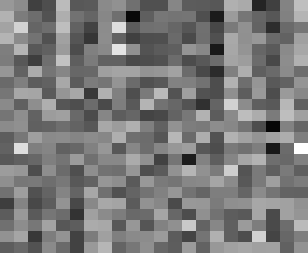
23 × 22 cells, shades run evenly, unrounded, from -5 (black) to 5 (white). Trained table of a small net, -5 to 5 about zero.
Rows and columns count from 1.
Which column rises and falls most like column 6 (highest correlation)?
3
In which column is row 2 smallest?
10
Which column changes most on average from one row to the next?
14
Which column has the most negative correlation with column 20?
2
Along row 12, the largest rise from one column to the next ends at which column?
21
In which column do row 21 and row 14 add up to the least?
20
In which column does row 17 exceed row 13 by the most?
16
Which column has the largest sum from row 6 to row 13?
17
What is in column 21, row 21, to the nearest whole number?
-1
